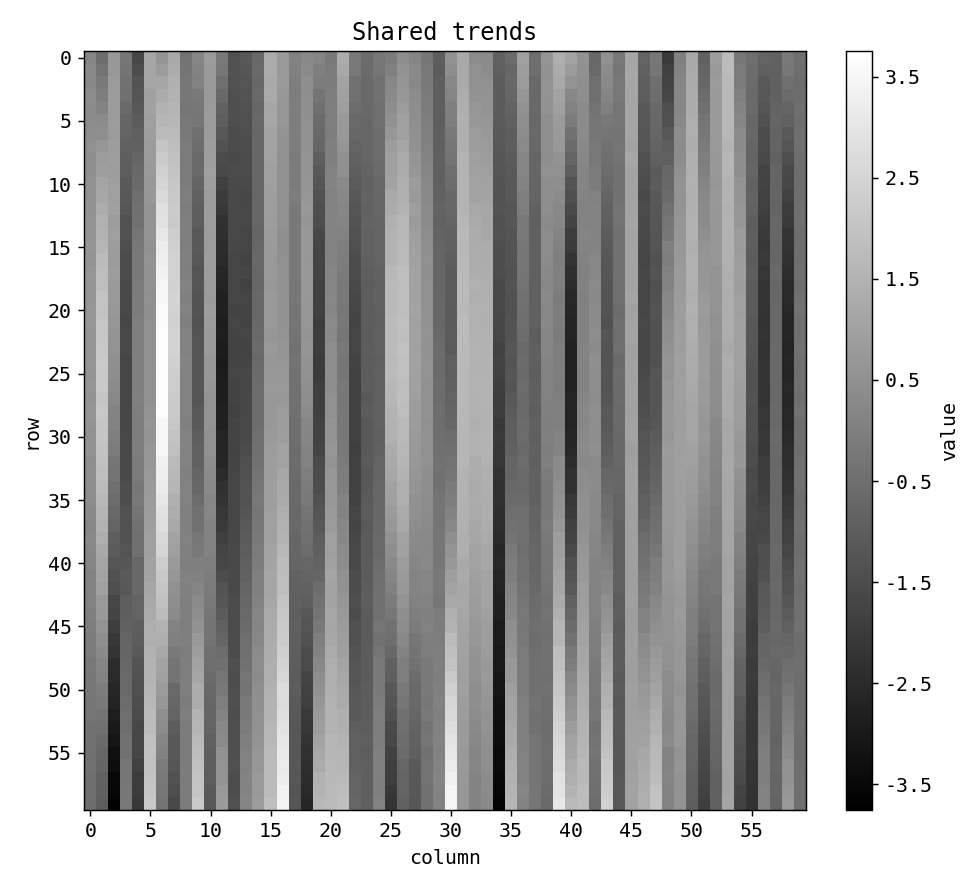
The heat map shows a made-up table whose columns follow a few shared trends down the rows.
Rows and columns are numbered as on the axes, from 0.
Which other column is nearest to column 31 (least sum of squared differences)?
53
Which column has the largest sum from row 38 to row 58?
16
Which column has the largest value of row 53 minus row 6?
30
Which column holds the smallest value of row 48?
34
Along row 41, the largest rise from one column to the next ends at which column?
35
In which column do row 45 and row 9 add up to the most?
6
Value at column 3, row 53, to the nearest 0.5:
-0.5
